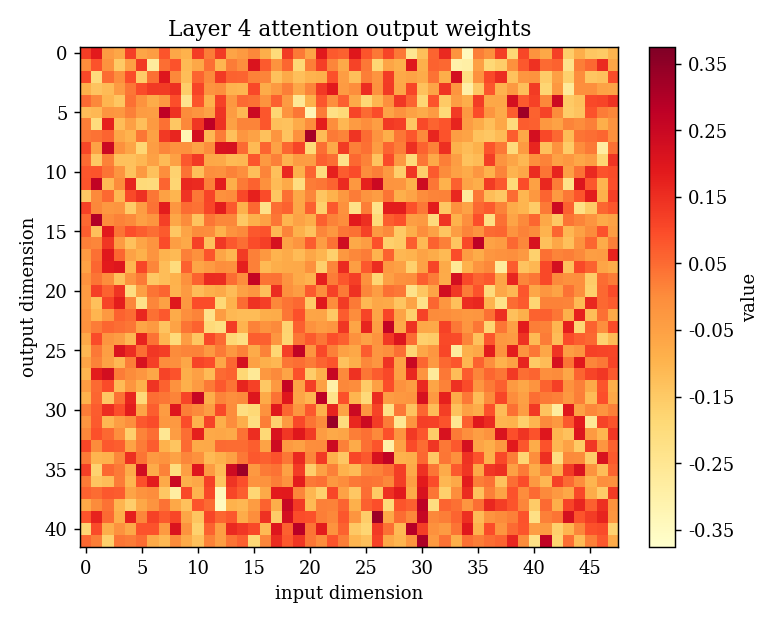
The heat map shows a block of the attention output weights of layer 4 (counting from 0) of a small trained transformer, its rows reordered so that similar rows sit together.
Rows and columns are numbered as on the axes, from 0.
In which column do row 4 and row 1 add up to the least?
19
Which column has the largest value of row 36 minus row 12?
34
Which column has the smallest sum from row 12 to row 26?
8
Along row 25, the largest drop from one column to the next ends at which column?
33
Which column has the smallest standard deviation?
0
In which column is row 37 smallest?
12
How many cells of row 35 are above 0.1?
13
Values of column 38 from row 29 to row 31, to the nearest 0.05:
0 0.05 -0.1
